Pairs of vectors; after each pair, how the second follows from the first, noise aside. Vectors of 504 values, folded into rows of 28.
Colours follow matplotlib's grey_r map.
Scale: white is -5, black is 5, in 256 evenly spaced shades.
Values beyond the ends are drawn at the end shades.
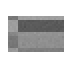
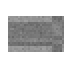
wrapped around, negated, shrunk.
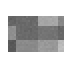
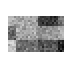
negated, scaled up.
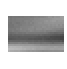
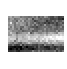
negated, scaled up.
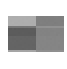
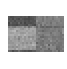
negated.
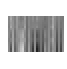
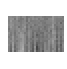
shrunk.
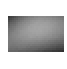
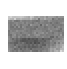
reversed, negated, partly zeroed.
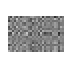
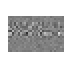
negated, partly zeroed.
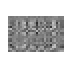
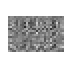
negated.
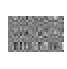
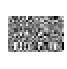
negated, scaled up.
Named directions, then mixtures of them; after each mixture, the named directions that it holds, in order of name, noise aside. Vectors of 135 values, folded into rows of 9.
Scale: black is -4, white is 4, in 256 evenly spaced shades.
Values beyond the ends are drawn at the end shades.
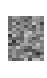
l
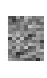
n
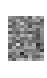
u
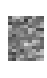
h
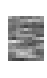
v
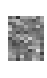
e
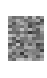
u.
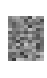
h, u.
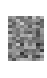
u.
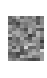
h, n.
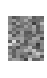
l.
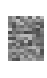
e, u, v.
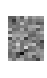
n, u.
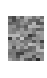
n.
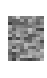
h, n, v.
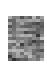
u, v.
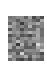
u.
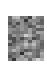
h, l, u.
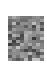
l.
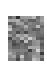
e.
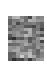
h, l, v.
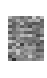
u, v.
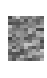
h, n.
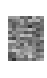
h, u, v.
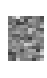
e, h.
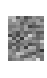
n.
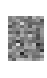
u.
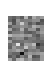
n, u.
